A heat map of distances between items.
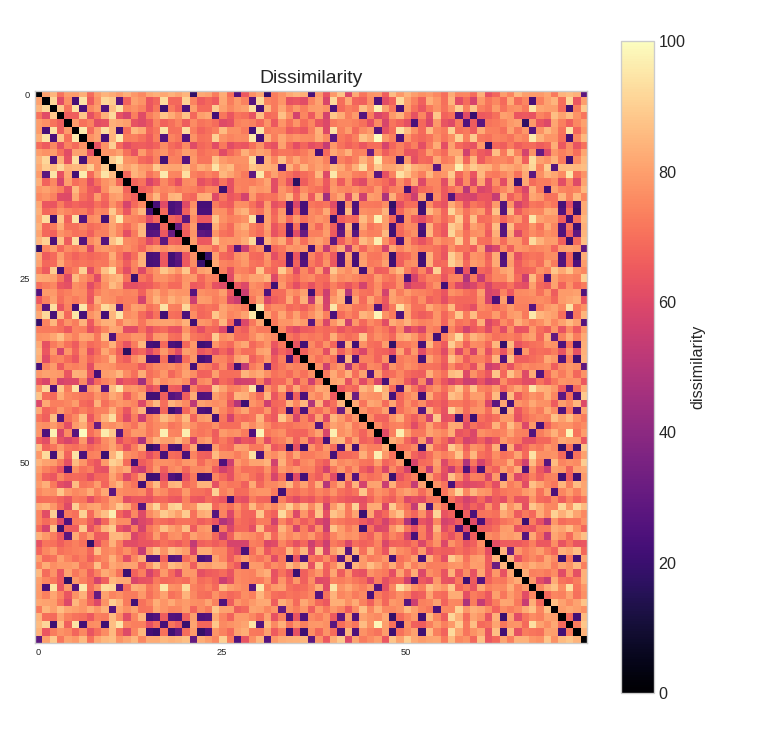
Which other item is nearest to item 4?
66
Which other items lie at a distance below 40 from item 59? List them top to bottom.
3, 24, 44, 57
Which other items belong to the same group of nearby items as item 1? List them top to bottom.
5, 11, 29, 46, 67
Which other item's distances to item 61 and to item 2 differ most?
7
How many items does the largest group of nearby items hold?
15
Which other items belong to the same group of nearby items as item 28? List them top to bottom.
42, 62, 64
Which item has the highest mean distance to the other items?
10
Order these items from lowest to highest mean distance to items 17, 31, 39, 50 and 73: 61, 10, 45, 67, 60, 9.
61, 9, 60, 45, 67, 10
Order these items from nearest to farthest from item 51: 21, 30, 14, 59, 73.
14, 59, 30, 21, 73
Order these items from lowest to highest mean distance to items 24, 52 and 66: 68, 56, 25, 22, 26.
22, 26, 25, 68, 56
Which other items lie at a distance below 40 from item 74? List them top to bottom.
0, 21, 27, 31, 37
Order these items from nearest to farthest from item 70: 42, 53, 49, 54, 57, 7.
54, 42, 53, 49, 7, 57
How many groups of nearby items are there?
15
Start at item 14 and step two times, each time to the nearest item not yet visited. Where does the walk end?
56
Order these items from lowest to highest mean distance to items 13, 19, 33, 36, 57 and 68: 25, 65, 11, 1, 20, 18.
18, 25, 65, 1, 11, 20
